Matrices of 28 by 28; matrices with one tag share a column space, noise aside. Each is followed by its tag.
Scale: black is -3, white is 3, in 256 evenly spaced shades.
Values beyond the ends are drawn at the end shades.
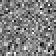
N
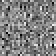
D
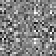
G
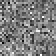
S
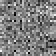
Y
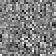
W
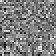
N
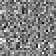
G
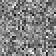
Y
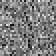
D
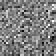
S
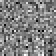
S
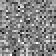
S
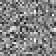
G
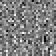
S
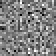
Y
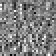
W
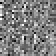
S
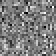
D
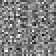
S
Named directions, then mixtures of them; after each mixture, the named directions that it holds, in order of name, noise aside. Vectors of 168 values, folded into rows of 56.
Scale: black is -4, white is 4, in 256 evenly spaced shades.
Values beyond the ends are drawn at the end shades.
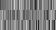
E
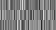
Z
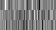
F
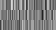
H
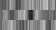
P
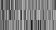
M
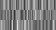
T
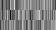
H, M, P.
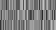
H, P, Z.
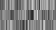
F, P.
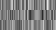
H, P.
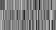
E, F.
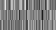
F, H.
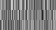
H.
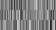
E, H, T.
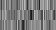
F, P, Z.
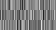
Z.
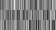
E, Z.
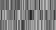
P, Z.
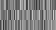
H, M, Z.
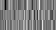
F.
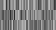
H, M, T.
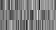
F, M, P.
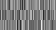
Z.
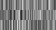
M, T.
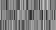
H, P, Z.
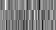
F.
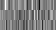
F.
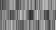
E, P.
